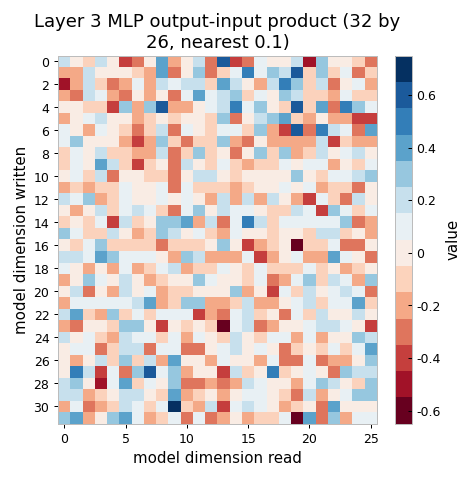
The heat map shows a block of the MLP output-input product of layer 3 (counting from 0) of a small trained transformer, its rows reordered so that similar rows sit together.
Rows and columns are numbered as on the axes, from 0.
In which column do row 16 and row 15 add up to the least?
19
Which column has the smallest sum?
12
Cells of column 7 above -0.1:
15
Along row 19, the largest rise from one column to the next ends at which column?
25
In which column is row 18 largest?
9
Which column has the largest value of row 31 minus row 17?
20
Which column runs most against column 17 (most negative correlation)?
22
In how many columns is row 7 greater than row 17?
8
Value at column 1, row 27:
0.5
